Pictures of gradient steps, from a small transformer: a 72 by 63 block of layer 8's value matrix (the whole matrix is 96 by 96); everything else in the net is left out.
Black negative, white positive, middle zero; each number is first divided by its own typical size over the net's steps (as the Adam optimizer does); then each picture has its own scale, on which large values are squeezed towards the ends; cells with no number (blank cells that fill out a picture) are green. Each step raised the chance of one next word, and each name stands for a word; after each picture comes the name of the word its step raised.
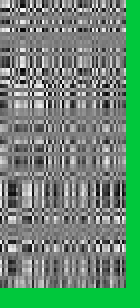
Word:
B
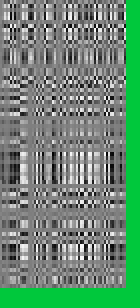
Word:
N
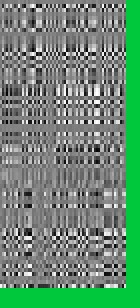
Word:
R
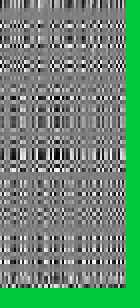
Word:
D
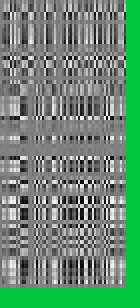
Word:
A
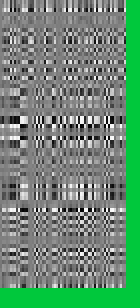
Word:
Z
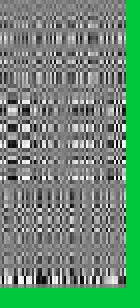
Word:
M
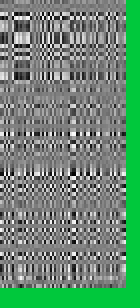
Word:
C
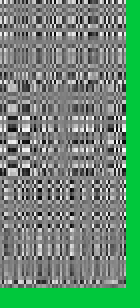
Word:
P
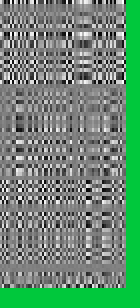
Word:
P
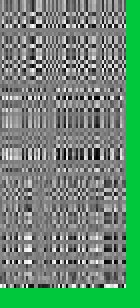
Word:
D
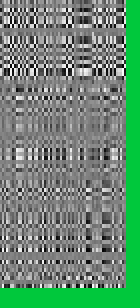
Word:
D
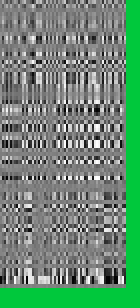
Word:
M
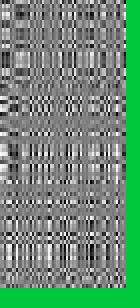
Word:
N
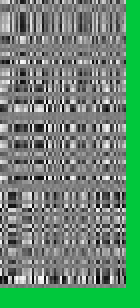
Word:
M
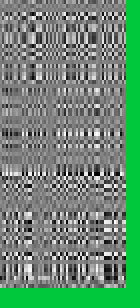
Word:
C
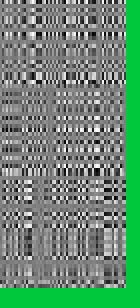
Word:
P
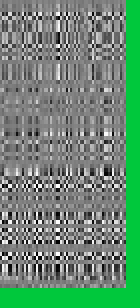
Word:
C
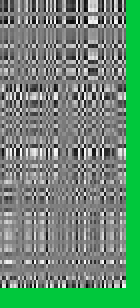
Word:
D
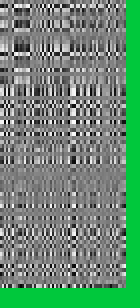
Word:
R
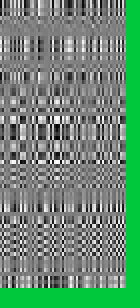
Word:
Z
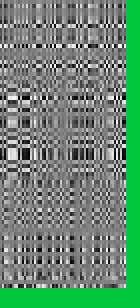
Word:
D
